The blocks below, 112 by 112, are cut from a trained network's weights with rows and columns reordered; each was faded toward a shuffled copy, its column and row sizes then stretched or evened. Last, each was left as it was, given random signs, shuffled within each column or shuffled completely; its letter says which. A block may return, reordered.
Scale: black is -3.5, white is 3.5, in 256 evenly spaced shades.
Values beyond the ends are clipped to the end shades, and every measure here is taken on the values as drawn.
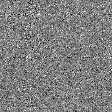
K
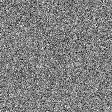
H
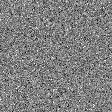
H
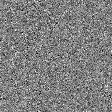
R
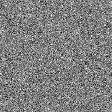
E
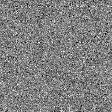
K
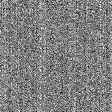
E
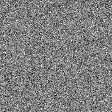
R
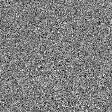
K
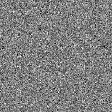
E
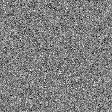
R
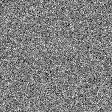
H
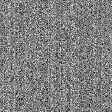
E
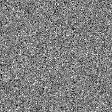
K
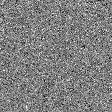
H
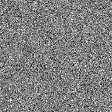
E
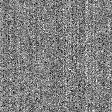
R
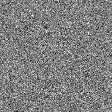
E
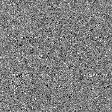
K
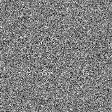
K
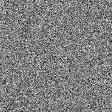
R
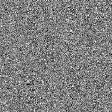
K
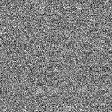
E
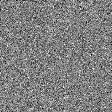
R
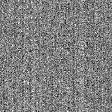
E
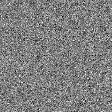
K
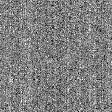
E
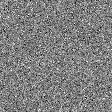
H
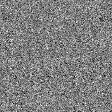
K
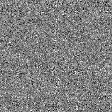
E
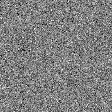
R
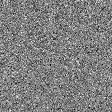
H
